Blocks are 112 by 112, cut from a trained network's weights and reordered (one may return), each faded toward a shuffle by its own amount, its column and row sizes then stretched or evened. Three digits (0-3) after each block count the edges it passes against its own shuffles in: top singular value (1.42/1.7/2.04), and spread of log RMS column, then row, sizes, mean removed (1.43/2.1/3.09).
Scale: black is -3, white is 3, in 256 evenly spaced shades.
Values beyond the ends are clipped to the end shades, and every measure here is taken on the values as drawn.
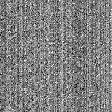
3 0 0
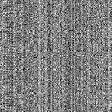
3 0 1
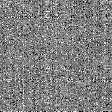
1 0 2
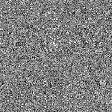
2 0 2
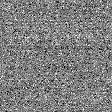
1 0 0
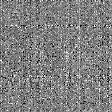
2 1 2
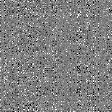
0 3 2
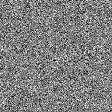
1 0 1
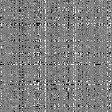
3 3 3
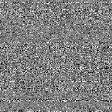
2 0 3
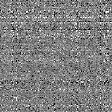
2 2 2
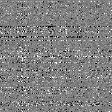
1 2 3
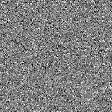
1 1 1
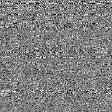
2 0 3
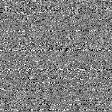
1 0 3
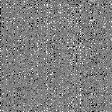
0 3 2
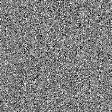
0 2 0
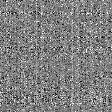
1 0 2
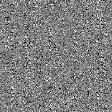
1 2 0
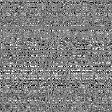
2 1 3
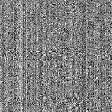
3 1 2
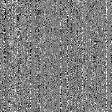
1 3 0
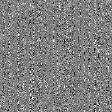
0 3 0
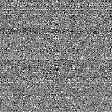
2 1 2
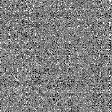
1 2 0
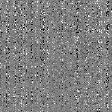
0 3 2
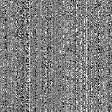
3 3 0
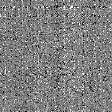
1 2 2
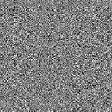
3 2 2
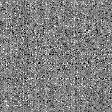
1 0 2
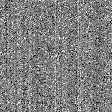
1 0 0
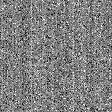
1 0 0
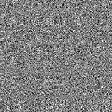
2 0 2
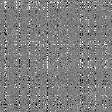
2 3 2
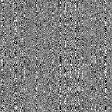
3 3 1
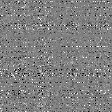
0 2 3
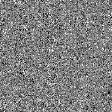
0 2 1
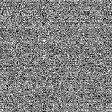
2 1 0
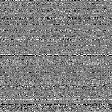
3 0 3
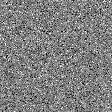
0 0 0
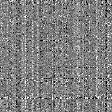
3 2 2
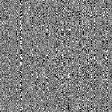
3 3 2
